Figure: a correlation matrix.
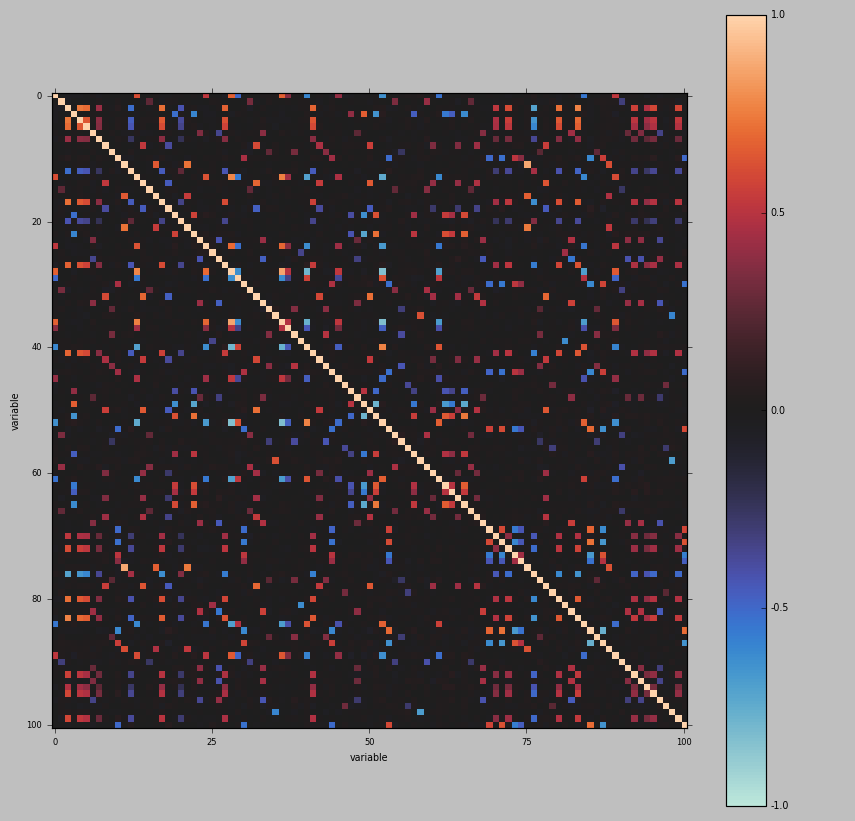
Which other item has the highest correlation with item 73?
87
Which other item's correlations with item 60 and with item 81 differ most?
39
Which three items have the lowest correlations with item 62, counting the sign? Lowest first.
49, 3, 47
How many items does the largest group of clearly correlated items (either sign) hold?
18
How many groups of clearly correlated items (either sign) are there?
12
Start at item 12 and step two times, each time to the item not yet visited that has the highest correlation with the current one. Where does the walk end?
20
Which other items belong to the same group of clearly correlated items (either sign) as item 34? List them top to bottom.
9, 38, 43, 55, 77, 86
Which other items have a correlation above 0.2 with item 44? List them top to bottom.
10, 30, 73, 74, 87
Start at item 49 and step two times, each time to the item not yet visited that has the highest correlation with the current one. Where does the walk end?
47
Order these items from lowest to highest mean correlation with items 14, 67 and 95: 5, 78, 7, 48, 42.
48, 7, 5, 42, 78
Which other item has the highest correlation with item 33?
82
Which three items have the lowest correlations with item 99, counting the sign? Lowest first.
76, 12, 20
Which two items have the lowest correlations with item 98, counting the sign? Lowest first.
58, 35
